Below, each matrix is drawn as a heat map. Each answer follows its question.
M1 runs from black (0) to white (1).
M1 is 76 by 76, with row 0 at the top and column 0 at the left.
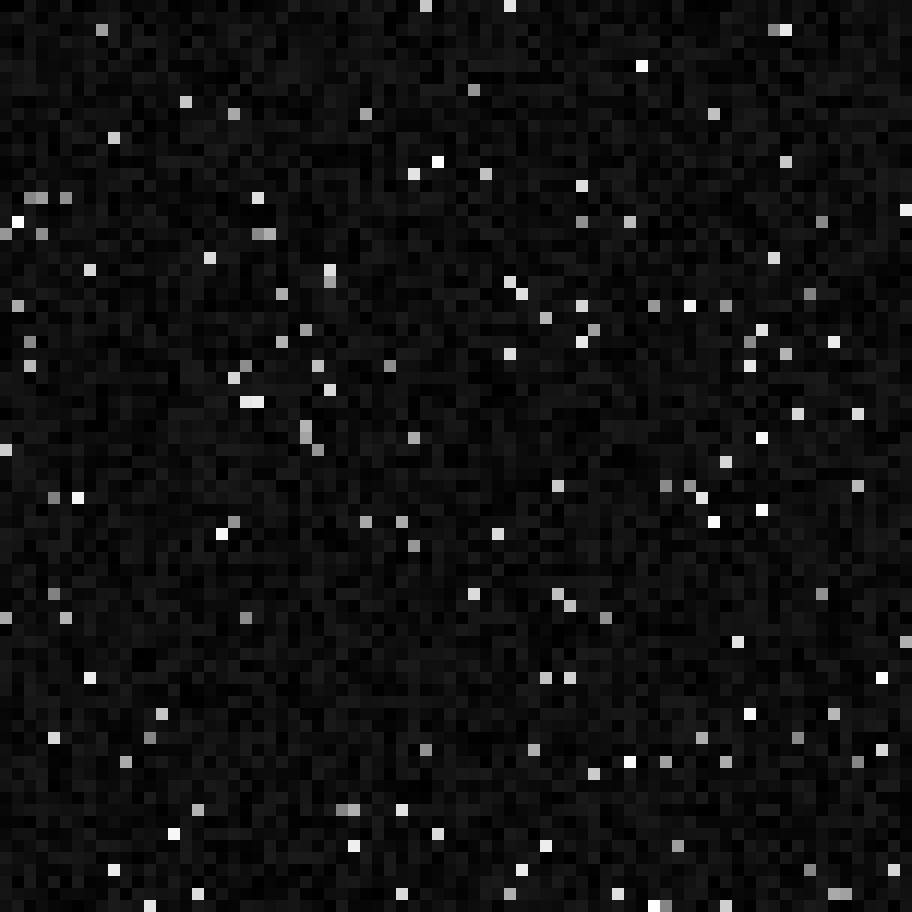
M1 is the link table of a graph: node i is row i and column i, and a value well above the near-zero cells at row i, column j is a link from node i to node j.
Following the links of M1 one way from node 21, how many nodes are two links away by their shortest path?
2
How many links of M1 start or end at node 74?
7
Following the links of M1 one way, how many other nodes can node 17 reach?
5
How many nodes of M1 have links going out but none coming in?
6
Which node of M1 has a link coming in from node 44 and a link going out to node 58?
node 41
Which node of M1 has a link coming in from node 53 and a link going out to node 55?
node 75
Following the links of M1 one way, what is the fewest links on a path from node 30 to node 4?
4
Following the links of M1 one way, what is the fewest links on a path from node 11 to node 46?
6
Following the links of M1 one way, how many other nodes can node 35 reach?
6
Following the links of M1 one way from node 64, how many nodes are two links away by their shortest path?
4
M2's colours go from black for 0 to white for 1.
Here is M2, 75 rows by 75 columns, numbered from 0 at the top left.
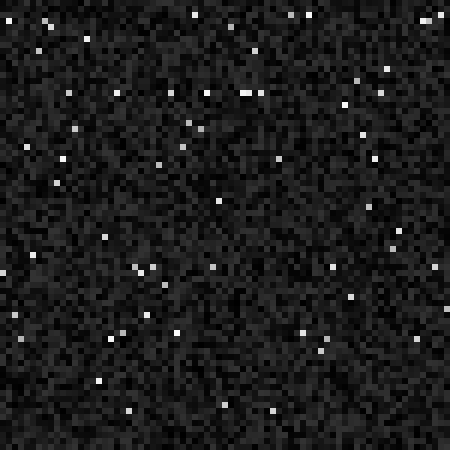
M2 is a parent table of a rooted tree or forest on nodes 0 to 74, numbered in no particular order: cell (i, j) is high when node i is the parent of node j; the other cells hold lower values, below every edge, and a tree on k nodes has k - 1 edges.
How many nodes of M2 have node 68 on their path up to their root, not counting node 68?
7
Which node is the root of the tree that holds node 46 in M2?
47
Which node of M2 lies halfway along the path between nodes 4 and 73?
52
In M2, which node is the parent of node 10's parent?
27
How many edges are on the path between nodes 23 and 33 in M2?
4
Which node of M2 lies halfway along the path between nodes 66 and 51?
24
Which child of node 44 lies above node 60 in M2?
22
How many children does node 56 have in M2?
4
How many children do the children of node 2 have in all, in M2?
1
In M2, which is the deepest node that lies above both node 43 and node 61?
15
